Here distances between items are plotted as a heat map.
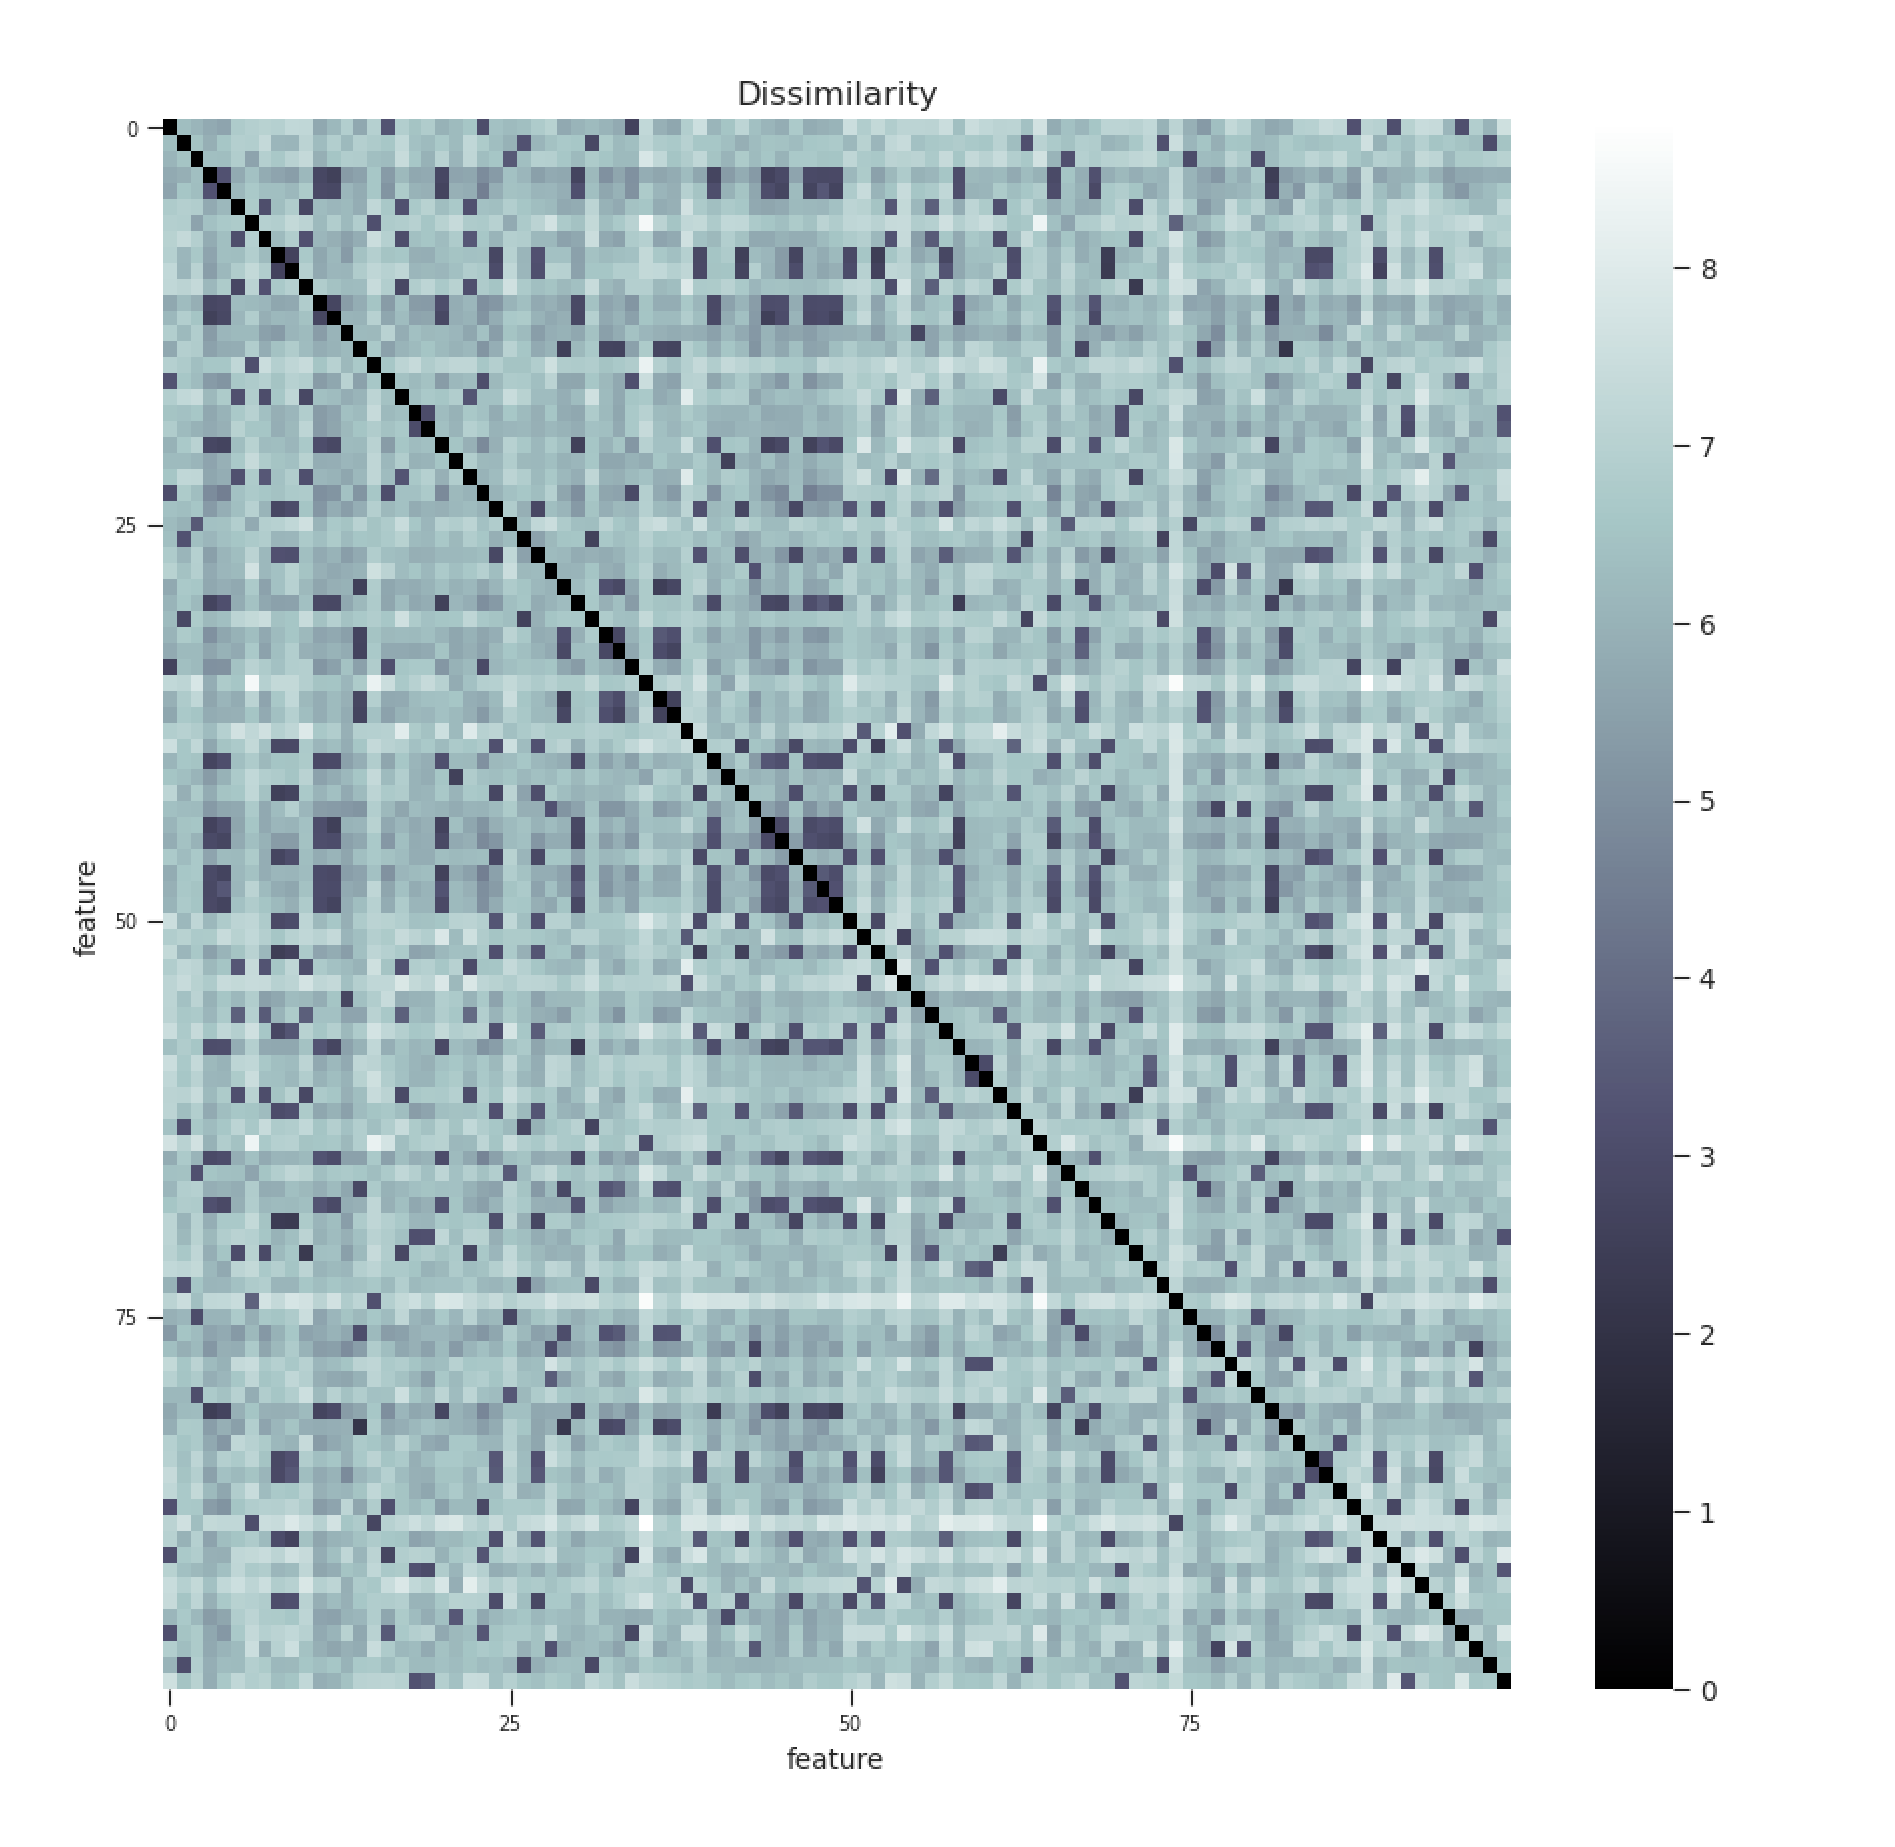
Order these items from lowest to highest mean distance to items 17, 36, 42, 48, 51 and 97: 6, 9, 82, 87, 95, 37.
82, 37, 9, 87, 95, 6
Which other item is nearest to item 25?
75
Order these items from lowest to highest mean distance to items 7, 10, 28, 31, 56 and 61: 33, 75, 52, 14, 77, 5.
5, 77, 33, 14, 52, 75
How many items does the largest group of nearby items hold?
16
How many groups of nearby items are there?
15
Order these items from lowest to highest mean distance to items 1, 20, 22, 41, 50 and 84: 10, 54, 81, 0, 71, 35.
81, 71, 10, 0, 35, 54
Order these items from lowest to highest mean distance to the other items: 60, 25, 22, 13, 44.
44, 13, 22, 60, 25
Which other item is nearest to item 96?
77
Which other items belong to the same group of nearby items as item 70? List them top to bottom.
18, 19, 91, 98
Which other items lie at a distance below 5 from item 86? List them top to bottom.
59, 60, 72, 78, 83
